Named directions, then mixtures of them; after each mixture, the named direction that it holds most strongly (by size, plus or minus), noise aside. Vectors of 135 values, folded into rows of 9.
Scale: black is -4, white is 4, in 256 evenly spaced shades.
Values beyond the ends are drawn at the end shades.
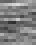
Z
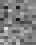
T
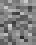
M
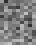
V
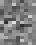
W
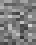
M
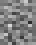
M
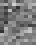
T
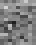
M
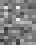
T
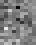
T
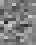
W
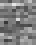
Z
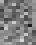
V
